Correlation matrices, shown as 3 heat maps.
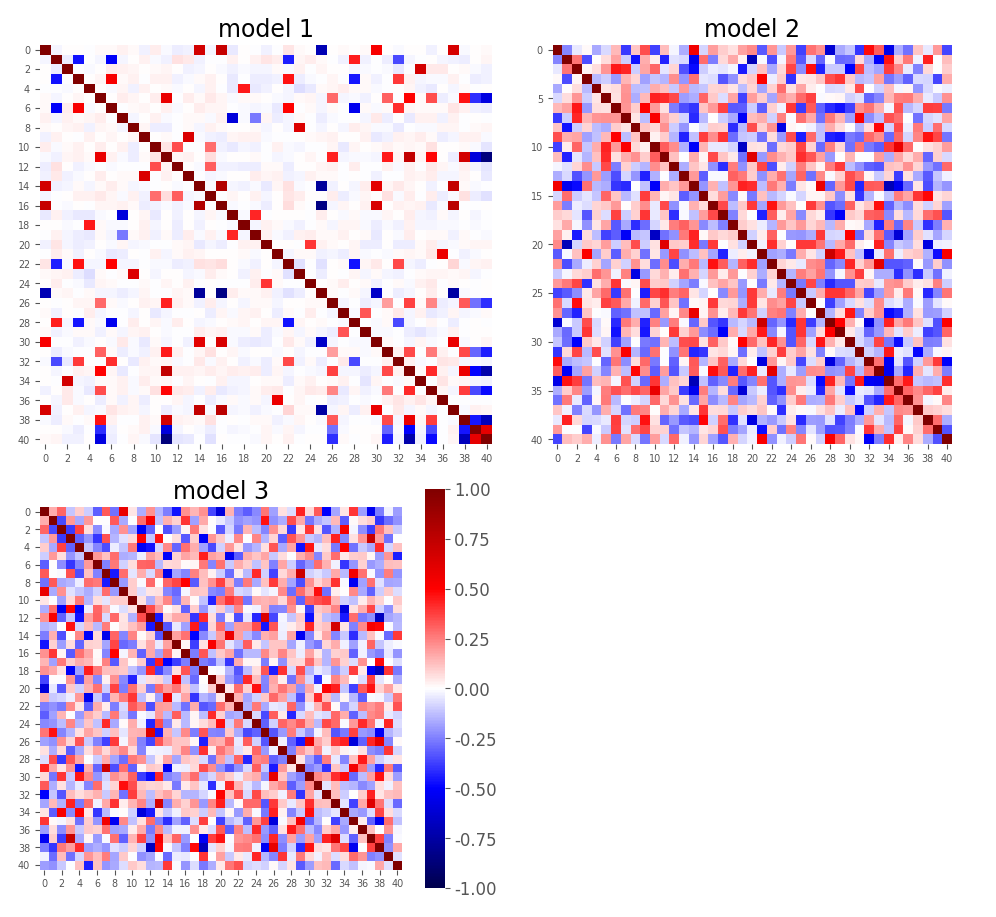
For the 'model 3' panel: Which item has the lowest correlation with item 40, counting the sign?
5
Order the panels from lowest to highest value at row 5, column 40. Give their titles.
model 1, model 3, model 2
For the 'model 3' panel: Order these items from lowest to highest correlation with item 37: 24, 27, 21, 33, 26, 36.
27, 21, 36, 24, 26, 33
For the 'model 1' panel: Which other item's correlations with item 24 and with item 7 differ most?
17
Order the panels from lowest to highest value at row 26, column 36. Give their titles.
model 3, model 2, model 1
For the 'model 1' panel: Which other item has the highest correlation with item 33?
11
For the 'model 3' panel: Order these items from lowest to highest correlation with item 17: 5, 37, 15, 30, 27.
15, 27, 37, 5, 30
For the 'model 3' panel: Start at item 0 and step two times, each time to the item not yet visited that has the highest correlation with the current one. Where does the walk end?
31
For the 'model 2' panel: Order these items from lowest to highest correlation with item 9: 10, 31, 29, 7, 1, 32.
29, 31, 7, 10, 1, 32
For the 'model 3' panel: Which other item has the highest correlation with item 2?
34
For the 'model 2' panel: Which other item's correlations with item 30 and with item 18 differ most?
33
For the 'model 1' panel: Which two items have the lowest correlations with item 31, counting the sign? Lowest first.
40, 39
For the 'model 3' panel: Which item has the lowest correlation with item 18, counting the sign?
38
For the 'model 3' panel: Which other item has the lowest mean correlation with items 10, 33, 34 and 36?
12
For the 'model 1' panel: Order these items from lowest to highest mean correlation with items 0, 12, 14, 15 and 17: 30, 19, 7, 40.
7, 40, 19, 30
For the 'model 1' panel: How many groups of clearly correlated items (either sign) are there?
12
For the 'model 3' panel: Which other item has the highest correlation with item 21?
14
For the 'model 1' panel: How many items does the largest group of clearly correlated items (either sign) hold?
9
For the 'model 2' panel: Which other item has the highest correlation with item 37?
15
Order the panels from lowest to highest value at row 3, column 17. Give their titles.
model 2, model 1, model 3
